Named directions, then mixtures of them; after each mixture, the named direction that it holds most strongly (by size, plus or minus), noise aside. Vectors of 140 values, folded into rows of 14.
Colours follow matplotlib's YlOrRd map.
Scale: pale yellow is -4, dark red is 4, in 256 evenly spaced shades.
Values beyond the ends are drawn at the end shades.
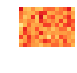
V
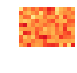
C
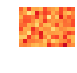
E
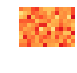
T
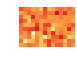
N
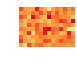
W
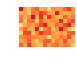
V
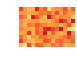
W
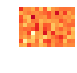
N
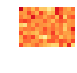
C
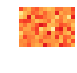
T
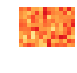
N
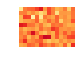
V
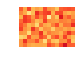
E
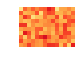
C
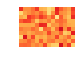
T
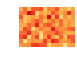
E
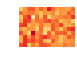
W
